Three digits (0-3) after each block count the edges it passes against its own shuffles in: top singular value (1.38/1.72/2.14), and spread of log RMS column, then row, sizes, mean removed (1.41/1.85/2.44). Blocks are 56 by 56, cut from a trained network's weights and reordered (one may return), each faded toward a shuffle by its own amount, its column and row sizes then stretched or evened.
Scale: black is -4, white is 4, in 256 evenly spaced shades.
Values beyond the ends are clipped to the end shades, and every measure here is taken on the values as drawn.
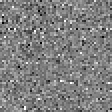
1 0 2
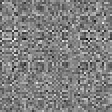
3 2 2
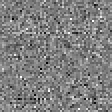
2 1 1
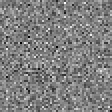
2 1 1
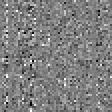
0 3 1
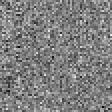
2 2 0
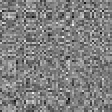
3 3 1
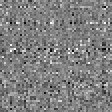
2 1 3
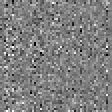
0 3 1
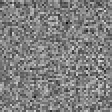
2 2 0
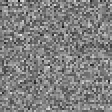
1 0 2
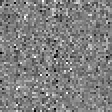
0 2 1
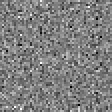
0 2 0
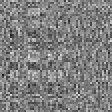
3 2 0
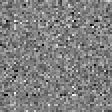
0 1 2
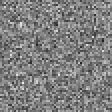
1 1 0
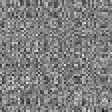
3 2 2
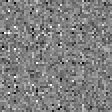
0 2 1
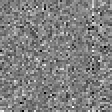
1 2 1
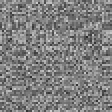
3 0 0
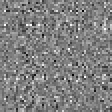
2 2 2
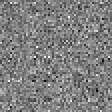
2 2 1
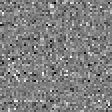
0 1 2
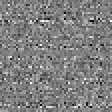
2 1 3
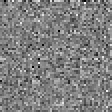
2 1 1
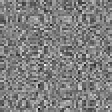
3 2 2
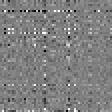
3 2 3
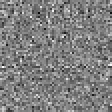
2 1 1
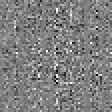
1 3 1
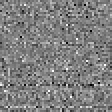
2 0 2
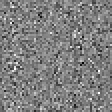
0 2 0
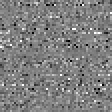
0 0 3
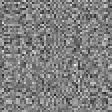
3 2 1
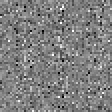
0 3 1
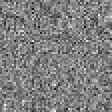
2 1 1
